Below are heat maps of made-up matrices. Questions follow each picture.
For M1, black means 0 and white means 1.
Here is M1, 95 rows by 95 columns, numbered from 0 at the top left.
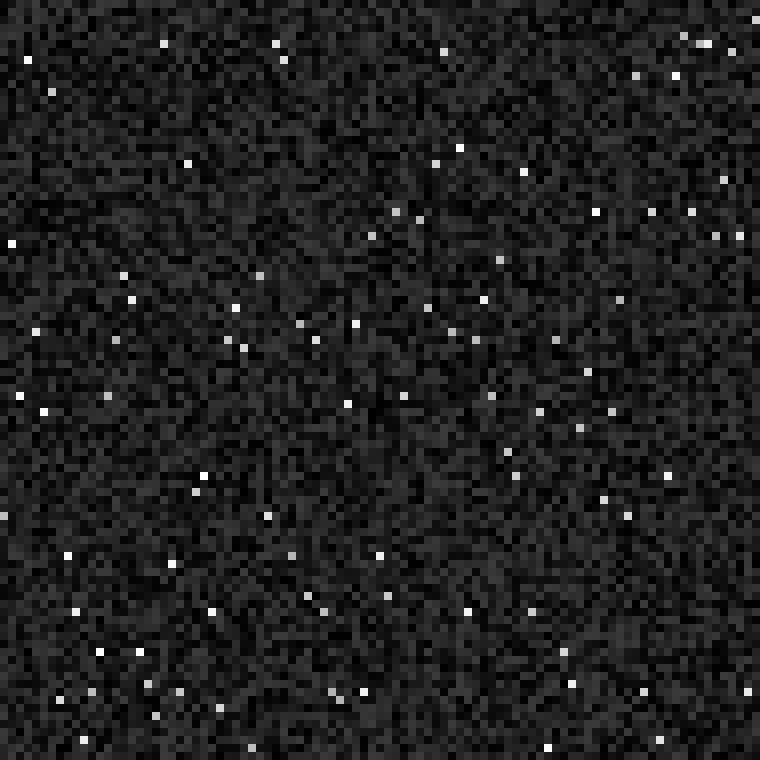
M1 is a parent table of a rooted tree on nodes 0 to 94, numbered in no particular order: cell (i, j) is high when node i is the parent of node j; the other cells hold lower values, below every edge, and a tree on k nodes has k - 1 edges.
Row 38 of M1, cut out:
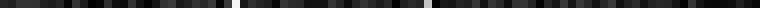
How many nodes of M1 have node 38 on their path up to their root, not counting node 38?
10
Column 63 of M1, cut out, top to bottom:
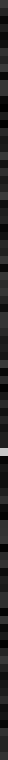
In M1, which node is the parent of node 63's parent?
41
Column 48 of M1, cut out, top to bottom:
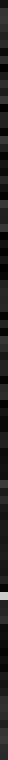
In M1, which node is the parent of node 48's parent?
26
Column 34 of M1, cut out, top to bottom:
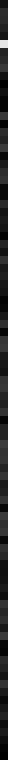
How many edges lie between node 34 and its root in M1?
2
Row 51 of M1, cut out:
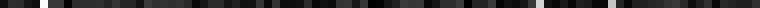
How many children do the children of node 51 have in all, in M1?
9
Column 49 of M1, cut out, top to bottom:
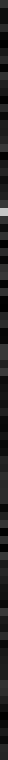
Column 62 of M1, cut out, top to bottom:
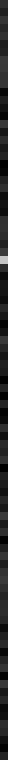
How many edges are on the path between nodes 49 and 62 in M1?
7
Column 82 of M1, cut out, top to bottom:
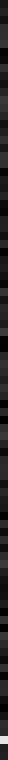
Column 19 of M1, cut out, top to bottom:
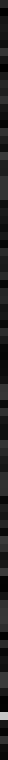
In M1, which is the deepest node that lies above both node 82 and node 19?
29
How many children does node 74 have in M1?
2
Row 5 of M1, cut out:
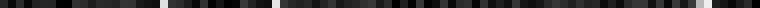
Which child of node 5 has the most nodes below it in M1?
87
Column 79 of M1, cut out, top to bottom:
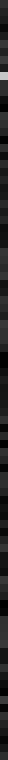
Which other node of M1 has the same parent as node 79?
84
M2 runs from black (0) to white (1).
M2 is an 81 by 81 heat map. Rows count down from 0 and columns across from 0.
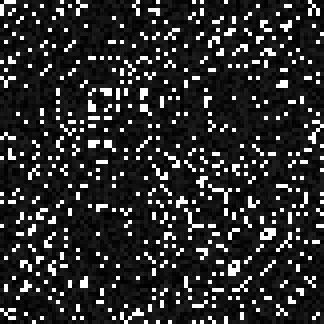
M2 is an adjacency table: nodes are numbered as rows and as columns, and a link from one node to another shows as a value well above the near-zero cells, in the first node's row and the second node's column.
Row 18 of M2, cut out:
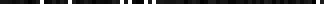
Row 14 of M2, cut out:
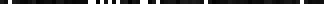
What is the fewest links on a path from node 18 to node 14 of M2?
2
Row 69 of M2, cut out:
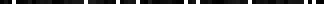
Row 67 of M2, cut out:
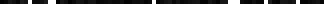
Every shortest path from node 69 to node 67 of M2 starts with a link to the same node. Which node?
node 29
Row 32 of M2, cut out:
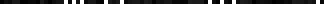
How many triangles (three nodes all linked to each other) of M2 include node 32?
7
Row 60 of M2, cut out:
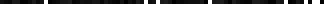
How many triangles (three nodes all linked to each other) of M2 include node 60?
4
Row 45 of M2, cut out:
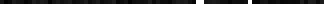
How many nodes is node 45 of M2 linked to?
3
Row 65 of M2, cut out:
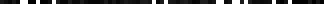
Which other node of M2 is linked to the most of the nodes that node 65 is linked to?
node 72
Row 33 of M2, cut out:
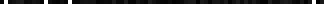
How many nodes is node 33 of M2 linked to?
4
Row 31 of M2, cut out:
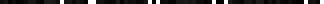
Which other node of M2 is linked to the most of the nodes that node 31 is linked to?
node 50
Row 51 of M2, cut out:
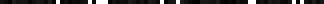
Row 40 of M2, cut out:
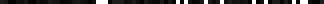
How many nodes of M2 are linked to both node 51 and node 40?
7
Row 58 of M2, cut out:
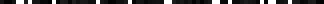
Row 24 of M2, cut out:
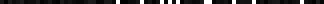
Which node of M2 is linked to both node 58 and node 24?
node 42
